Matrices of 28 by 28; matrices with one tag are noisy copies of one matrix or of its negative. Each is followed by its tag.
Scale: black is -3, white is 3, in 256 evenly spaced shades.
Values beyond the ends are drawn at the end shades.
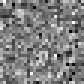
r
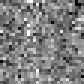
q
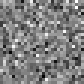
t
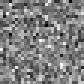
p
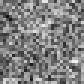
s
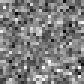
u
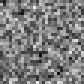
r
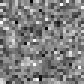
u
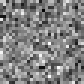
r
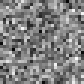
t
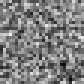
p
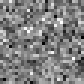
u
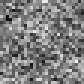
s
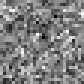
s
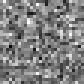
p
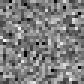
p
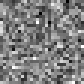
t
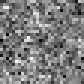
q
